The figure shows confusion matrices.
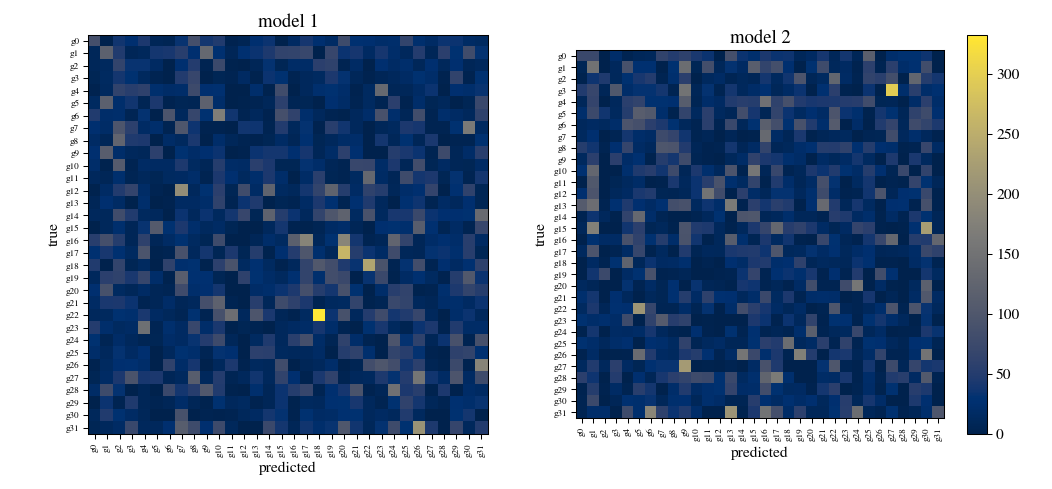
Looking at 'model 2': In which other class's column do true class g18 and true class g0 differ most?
g4
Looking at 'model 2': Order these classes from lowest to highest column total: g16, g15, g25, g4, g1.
g25, g4, g15, g16, g1
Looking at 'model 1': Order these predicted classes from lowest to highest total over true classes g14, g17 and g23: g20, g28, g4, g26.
g28, g26, g4, g20
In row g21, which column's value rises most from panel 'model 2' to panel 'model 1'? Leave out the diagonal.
g10
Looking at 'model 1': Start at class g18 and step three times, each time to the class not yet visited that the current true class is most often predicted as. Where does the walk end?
g25
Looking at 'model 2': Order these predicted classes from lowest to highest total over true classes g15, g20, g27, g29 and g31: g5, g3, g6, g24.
g3, g5, g6, g24
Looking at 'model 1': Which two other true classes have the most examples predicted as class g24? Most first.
g28, g16
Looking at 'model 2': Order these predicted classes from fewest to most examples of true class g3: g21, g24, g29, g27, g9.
g24, g21, g29, g9, g27
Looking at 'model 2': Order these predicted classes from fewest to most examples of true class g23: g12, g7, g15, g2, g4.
g12, g2, g15, g4, g7
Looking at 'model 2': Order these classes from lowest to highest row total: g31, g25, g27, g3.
g25, g27, g3, g31
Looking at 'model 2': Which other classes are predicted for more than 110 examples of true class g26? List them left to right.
g5, g14, g19, g30
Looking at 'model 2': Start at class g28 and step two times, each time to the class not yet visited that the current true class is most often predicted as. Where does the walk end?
g1
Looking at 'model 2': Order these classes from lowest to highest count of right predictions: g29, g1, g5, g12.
g29, g12, g5, g1
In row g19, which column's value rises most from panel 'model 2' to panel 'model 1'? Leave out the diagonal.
g7
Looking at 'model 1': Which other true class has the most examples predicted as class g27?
g12
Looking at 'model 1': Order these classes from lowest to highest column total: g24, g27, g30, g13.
g27, g13, g30, g24
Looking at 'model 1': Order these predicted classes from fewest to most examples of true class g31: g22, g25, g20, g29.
g22, g25, g29, g20
